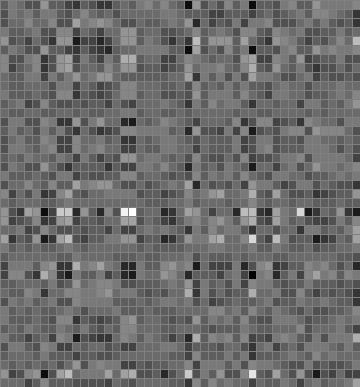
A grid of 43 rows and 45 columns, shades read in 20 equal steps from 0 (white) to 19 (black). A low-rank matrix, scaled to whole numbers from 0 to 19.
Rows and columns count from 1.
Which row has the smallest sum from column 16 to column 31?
24
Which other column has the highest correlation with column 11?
4
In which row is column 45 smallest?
5
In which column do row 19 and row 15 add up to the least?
40
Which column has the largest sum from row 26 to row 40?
17
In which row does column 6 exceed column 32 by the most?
42
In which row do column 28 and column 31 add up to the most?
30
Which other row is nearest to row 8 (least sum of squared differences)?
25
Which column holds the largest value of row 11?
10
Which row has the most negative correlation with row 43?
33
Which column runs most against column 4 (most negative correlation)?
45
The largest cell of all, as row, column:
31, 32
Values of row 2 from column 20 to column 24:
11 10 10 11 12
